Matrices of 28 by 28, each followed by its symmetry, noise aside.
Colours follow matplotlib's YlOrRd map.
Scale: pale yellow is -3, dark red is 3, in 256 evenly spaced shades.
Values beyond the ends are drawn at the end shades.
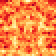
mirrored left to right.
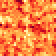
antisymmetric.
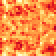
mirrored top to bottom.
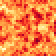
mirrored top to bottom.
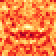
mirrored left to right.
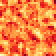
antisymmetric.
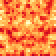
mirrored left to right.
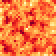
symmetric across the other diagonal.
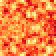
mirrored top to bottom.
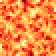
same after a half turn.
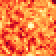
symmetric across the other diagonal.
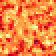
no symmetry.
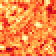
symmetric.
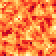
symmetric.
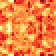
mirrored top to bottom.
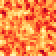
symmetric across the other diagonal.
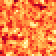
no symmetry.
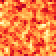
no symmetry.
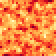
same after a half turn.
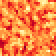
antisymmetric.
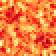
same after a half turn.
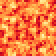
same after a half turn.
